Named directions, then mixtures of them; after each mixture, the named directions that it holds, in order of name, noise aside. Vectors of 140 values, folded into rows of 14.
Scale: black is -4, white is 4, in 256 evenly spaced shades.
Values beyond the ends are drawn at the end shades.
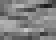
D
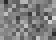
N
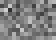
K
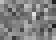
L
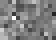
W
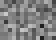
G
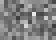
L, N.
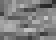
D.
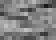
D.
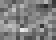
D, G.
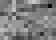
D, W.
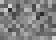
K, L.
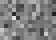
L, W.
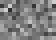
K.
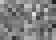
L.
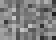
G, W.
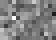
W.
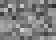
D, K.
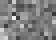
W.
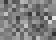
N.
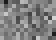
N.
